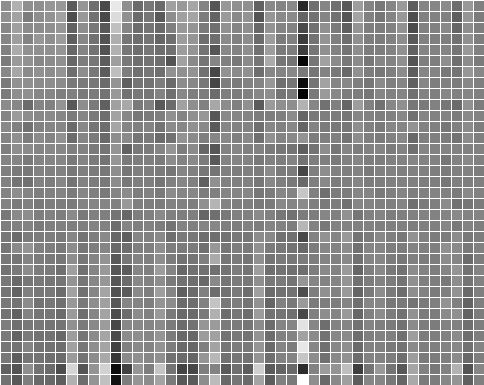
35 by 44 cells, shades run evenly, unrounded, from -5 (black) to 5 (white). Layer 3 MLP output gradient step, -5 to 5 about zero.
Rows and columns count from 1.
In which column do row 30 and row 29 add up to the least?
11
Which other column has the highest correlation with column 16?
22
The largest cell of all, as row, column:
35, 28
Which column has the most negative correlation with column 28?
30
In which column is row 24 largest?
20
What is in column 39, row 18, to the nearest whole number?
0
